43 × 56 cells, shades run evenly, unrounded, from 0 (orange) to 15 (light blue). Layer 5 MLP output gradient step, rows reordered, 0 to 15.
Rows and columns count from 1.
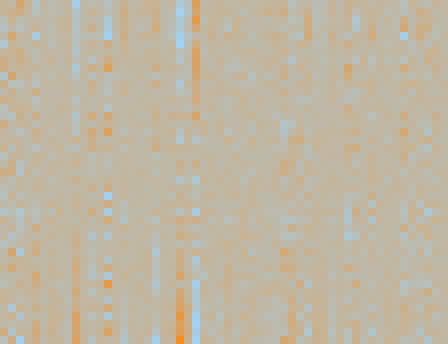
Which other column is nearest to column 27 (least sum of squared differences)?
30
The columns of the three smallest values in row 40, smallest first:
23, 10, 37
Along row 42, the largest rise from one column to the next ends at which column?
25
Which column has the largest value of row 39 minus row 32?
2
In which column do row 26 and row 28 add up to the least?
14
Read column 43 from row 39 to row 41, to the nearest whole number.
9 9 9
